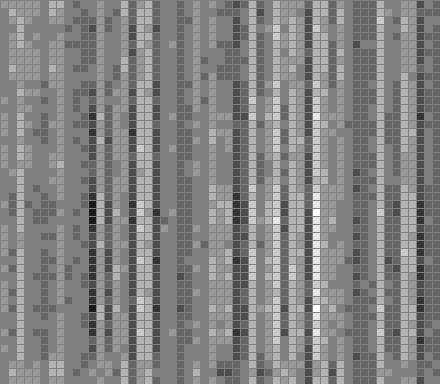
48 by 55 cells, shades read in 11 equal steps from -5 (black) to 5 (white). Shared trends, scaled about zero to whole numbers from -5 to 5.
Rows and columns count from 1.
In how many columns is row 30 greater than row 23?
9
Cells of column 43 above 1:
8
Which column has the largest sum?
40
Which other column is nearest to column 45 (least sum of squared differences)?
23
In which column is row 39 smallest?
12
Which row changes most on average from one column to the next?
27
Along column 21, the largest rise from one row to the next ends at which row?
29
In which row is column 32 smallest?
47
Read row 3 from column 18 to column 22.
2 2 -1 0 0
